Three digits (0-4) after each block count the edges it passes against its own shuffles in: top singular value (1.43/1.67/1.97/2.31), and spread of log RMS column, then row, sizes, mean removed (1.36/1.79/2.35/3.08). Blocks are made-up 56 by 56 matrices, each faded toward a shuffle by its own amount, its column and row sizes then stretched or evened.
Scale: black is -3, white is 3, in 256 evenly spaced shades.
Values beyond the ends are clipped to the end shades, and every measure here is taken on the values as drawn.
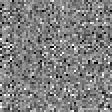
2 1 1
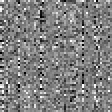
3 4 1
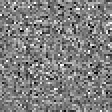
0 1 2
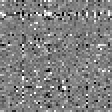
3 2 3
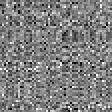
4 0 2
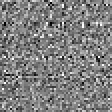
2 1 2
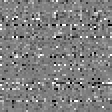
2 1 4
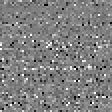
0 0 3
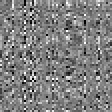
4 4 1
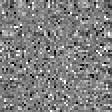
3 0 1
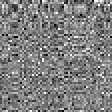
4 0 2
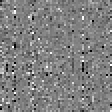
1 3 1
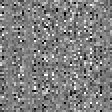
0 4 0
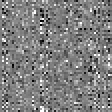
3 4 0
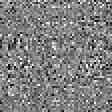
2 2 2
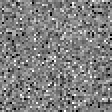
1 0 0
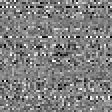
2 0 4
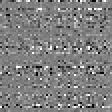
2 2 4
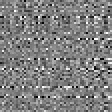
4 1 4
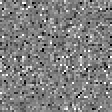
0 0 2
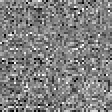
3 1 2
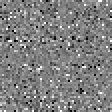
0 0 2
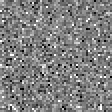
0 1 1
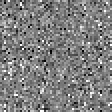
1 2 0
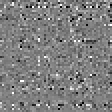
1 2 3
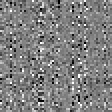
2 4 0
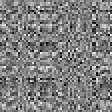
4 2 2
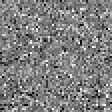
0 0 2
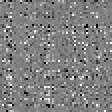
2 3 3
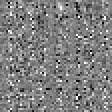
1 3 1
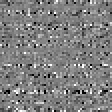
2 2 4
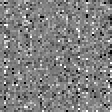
0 3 0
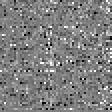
1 2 3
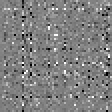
1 3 2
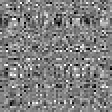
4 2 3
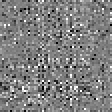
3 2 3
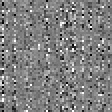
1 4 1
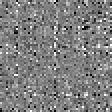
2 3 3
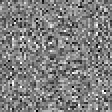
3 2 0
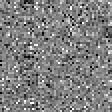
2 2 0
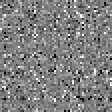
2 2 2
